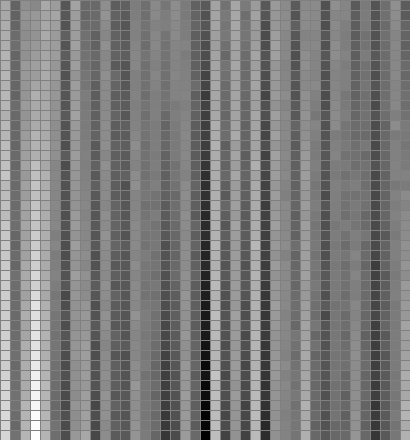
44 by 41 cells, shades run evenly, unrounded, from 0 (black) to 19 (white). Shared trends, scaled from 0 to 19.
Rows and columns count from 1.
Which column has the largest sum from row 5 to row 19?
1
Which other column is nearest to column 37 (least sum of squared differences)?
35
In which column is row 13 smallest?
21
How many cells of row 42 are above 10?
16
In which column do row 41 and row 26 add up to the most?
4
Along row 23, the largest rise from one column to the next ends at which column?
22
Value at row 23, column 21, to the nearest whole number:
3
